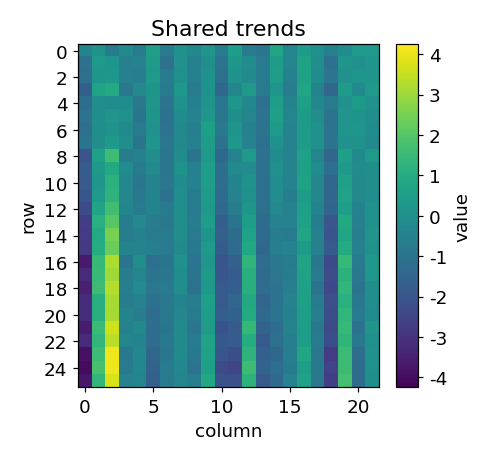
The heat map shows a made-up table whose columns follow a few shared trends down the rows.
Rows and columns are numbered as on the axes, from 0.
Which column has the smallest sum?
0
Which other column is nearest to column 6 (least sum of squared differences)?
8
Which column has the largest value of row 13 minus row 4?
2
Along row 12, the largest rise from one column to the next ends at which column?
1
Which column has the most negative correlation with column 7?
9
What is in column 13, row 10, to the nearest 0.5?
-1
